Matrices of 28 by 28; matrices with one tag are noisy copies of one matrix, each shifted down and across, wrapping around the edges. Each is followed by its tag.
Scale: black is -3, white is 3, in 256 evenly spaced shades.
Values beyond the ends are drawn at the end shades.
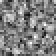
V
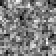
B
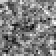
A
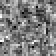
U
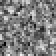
V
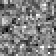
B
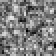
B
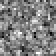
B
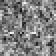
U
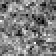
A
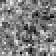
A
